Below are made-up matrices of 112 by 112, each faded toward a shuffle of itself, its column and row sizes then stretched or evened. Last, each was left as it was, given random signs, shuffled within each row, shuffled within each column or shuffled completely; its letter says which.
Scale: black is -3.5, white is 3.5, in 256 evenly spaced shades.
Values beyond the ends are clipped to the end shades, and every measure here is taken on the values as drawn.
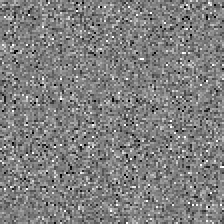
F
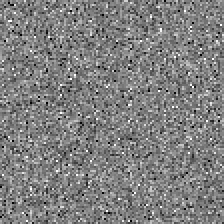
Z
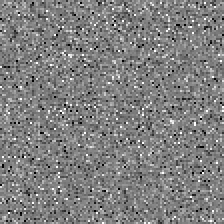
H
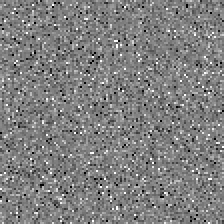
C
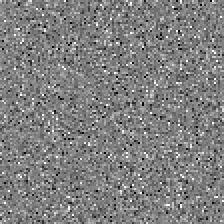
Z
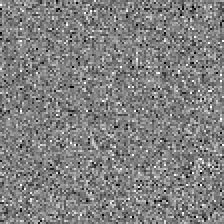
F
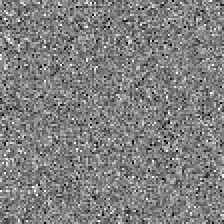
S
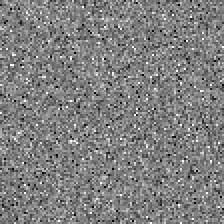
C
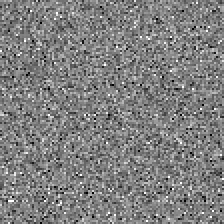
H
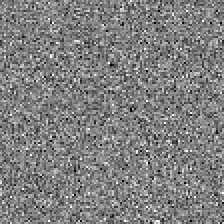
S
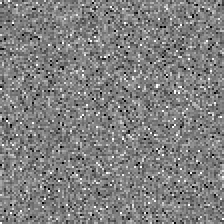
C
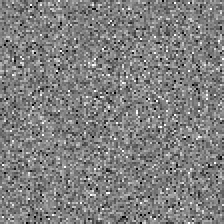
Z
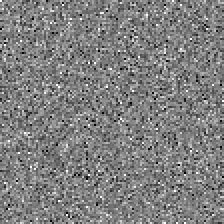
Z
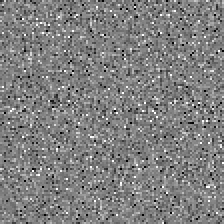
H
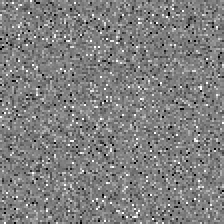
C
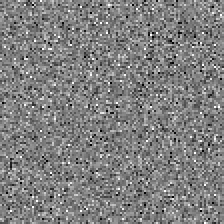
S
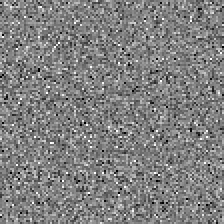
F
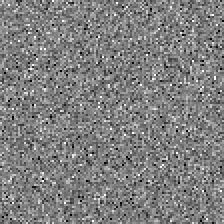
C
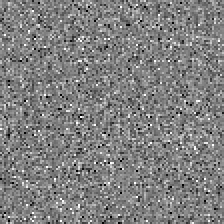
F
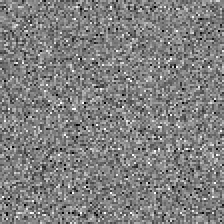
H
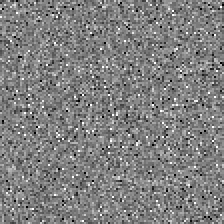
C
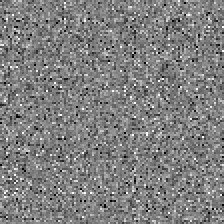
F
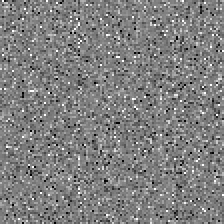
Z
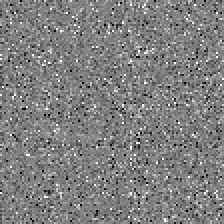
F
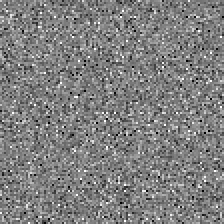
H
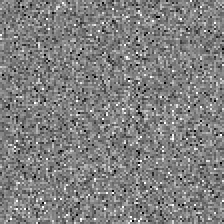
Z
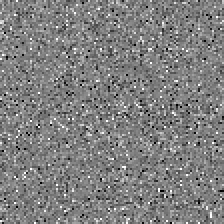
F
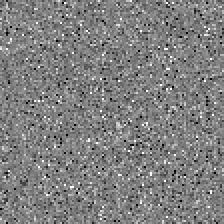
Z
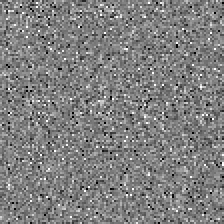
F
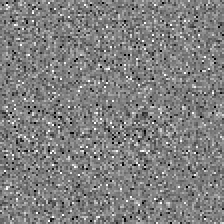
S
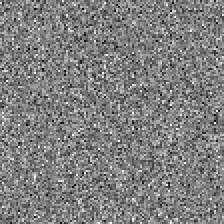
Z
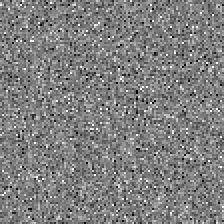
C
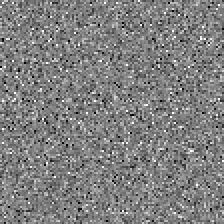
H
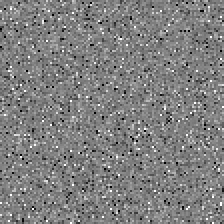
C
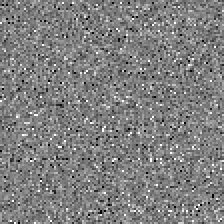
H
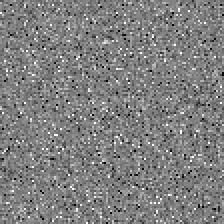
C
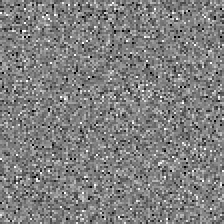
H
